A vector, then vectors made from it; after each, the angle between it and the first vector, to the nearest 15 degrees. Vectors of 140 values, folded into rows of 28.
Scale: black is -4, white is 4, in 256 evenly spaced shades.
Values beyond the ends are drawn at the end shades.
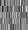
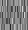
75 degrees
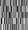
60 degrees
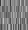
60 degrees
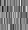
15 degrees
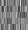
45 degrees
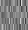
120 degrees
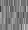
75 degrees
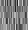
90 degrees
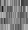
45 degrees
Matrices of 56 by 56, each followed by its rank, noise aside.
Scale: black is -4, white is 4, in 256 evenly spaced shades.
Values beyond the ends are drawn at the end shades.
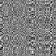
four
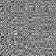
six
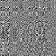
six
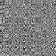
seven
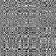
four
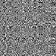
five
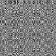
four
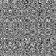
seven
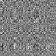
five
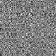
seven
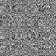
eight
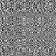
four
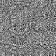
eight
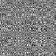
six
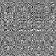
five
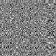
six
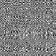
six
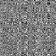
six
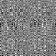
four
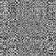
five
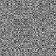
four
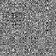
six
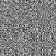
eight
